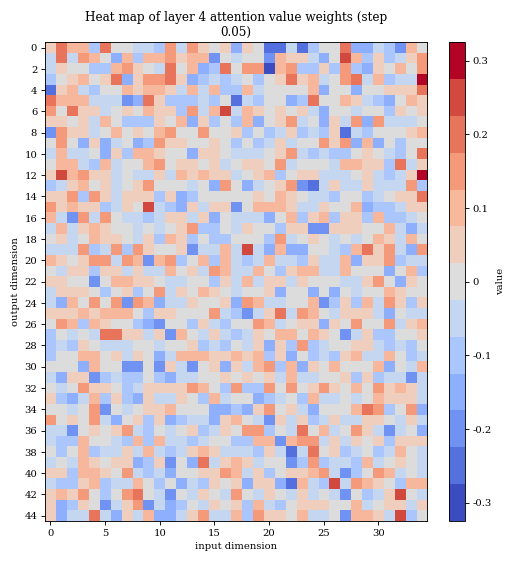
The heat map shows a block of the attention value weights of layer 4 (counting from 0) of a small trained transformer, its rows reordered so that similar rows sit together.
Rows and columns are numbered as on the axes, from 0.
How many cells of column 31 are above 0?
14
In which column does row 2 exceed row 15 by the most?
11
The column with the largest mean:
3
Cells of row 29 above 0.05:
9
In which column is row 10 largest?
34
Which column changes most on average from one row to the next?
28
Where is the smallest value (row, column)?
2, 20
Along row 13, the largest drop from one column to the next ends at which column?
23
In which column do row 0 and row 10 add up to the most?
1
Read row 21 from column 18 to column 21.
-0.05 0.1 0 -0.1
